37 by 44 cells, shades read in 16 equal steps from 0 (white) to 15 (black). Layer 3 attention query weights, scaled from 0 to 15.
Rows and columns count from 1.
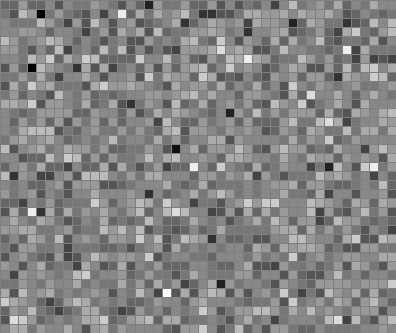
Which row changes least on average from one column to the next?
21
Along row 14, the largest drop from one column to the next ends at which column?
19
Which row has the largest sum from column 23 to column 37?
30
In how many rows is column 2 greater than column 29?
15
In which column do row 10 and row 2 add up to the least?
14
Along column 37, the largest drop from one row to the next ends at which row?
20
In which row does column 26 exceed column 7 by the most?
13
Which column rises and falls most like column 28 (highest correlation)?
10
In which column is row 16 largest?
26
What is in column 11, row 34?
8
